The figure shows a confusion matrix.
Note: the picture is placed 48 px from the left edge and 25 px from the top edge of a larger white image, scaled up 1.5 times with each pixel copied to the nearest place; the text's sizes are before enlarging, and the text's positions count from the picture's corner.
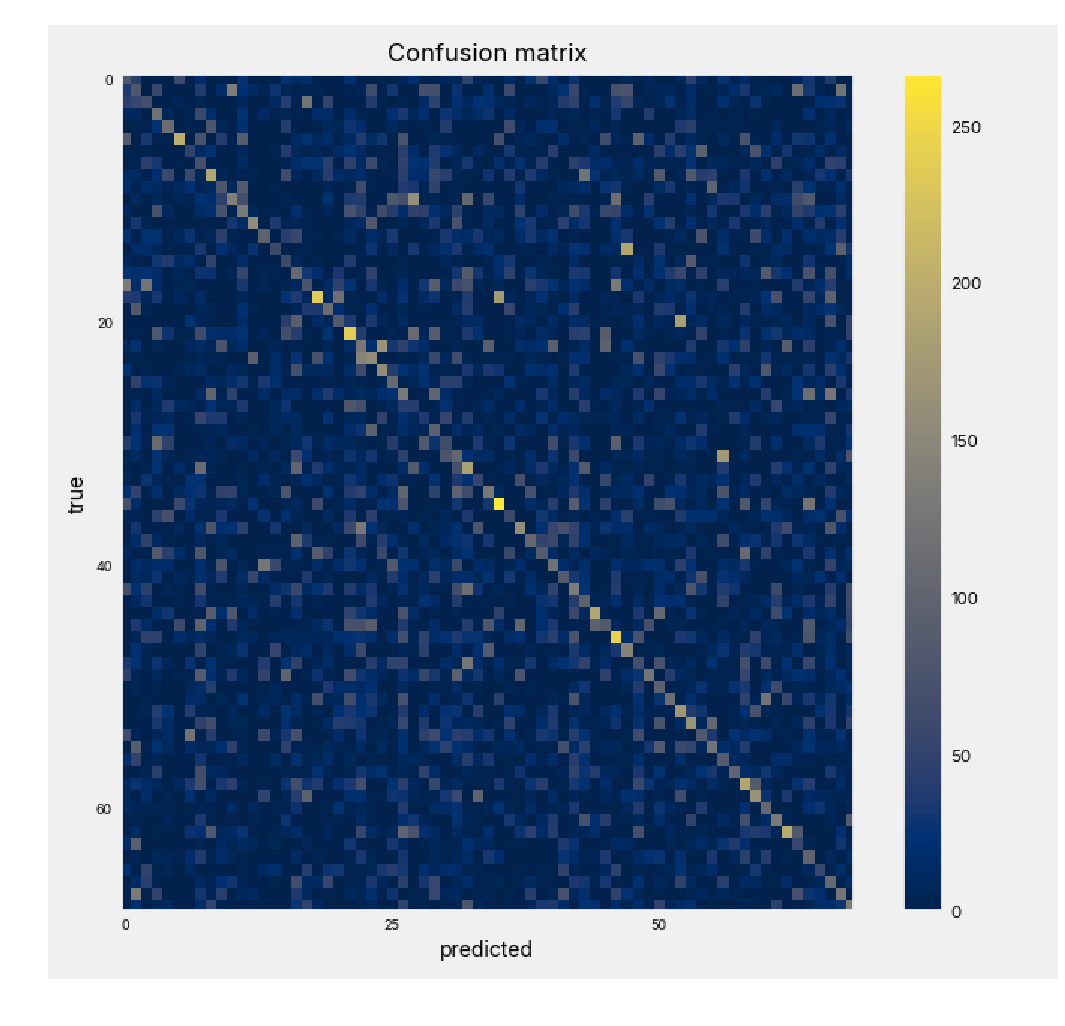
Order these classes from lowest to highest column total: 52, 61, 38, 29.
38, 61, 52, 29
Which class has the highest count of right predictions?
35
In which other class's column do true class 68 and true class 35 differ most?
64
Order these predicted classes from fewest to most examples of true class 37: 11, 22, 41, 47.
47, 11, 41, 22
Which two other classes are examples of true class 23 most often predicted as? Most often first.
22, 12
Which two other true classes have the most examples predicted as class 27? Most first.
10, 21
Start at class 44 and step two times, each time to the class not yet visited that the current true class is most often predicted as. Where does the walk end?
61
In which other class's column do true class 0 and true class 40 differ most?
13
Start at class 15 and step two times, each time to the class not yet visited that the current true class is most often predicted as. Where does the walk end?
55
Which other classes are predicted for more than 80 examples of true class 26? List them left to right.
8, 29, 64, 66
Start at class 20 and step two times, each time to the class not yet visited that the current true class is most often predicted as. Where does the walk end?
59
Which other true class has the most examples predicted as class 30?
31
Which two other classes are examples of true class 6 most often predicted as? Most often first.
54, 59
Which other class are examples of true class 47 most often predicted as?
34
